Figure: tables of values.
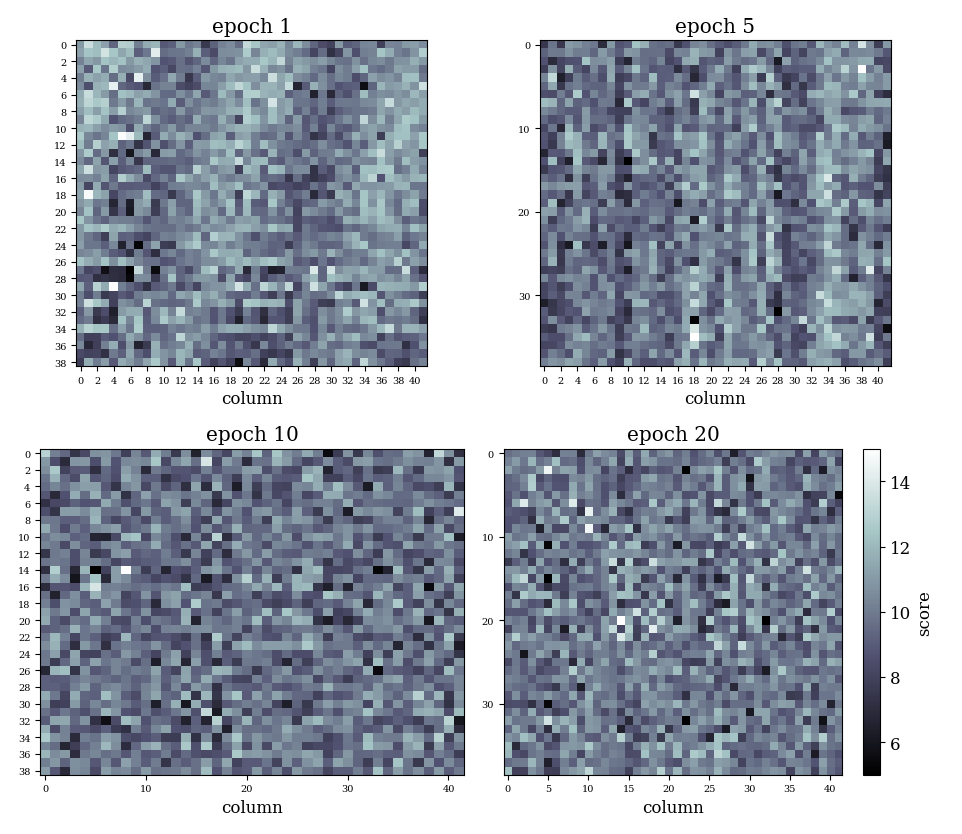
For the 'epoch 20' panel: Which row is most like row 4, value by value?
3
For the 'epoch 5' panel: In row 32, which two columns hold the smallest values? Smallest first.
28, 10
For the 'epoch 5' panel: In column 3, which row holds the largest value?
11
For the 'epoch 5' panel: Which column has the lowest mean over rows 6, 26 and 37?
9
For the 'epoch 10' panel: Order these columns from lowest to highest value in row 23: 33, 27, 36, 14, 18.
18, 14, 33, 36, 27
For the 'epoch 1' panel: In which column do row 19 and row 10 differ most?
4
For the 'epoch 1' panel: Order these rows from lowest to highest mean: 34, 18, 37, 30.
37, 30, 18, 34
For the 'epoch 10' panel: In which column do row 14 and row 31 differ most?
8
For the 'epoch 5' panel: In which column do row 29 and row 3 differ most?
18
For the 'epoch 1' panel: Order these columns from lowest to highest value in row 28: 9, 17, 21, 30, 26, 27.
9, 17, 26, 21, 27, 30
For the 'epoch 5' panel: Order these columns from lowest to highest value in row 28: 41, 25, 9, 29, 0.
41, 29, 9, 0, 25
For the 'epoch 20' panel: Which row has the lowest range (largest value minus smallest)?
27
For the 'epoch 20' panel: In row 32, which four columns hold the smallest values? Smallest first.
22, 39, 15, 37
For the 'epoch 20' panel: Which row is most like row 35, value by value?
38
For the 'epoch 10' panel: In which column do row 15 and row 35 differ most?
16
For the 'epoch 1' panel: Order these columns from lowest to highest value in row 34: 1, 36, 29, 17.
29, 17, 36, 1
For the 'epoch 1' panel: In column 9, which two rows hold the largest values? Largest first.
1, 38
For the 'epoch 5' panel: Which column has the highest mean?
34
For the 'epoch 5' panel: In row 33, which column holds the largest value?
31
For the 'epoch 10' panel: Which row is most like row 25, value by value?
30
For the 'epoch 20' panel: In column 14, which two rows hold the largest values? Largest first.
20, 22
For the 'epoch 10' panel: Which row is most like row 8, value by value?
13
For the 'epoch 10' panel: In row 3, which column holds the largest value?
26
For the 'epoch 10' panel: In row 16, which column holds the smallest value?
38
